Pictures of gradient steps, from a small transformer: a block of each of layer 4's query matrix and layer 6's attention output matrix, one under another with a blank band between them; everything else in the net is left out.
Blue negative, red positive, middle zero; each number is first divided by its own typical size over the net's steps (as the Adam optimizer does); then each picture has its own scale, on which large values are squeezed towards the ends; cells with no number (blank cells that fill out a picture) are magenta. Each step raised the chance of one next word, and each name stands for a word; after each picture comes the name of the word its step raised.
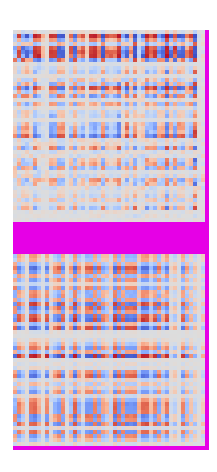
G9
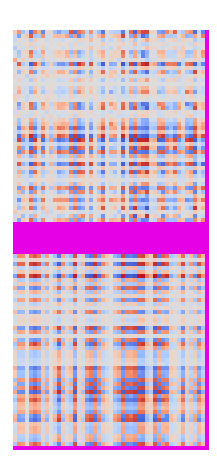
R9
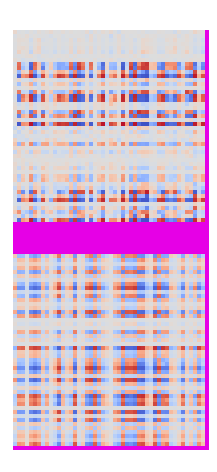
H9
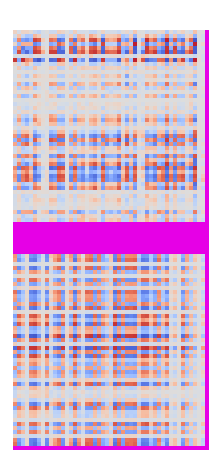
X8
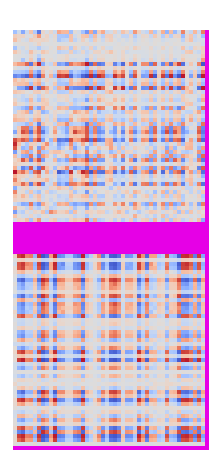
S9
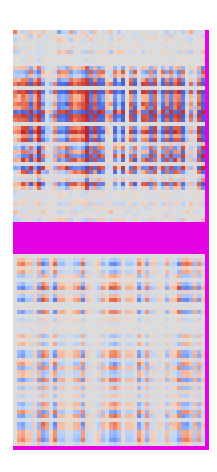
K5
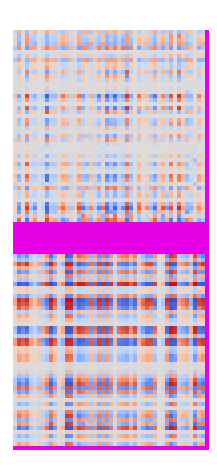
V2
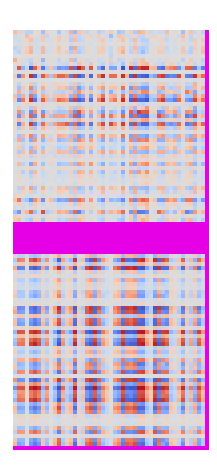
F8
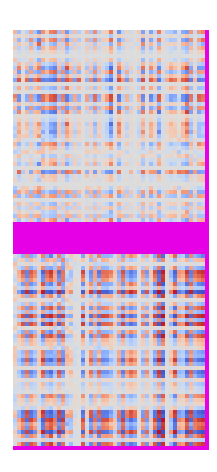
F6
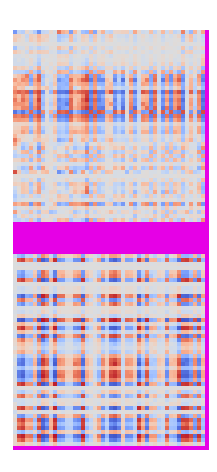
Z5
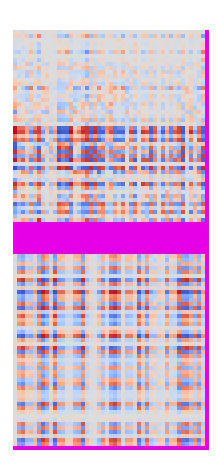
X8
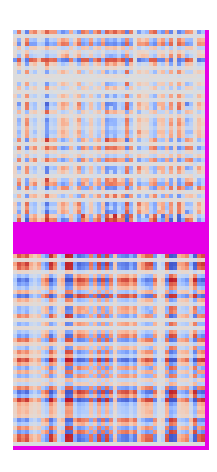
S9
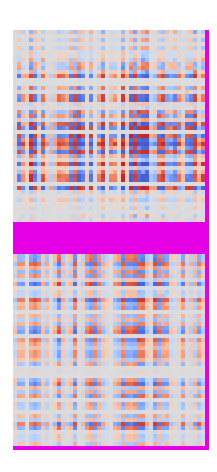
V2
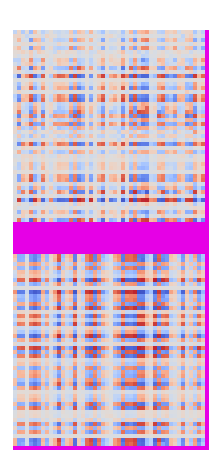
X8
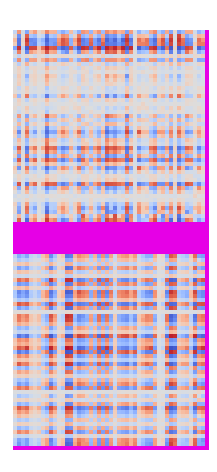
X8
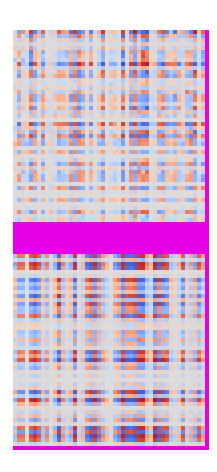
S9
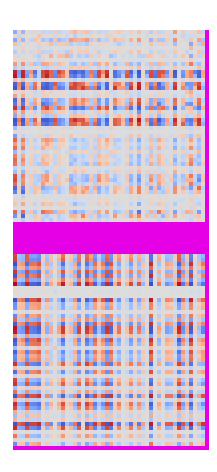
V2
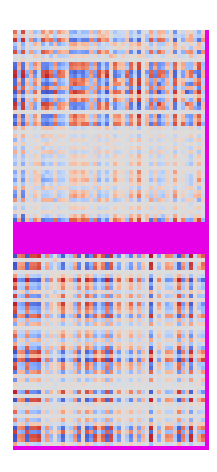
S9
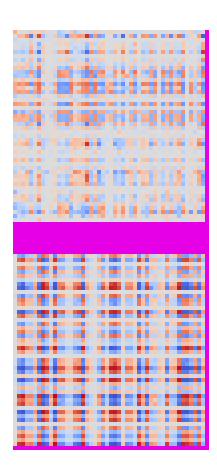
H9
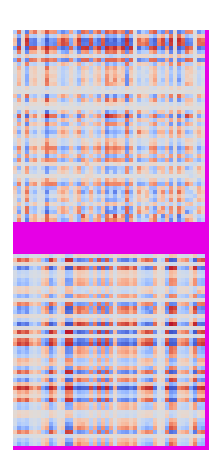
F8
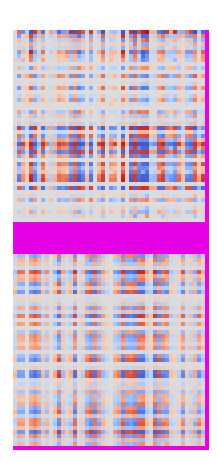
F6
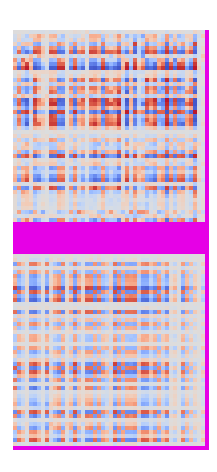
K5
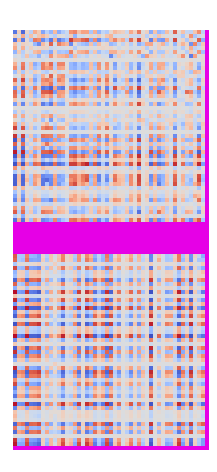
X8
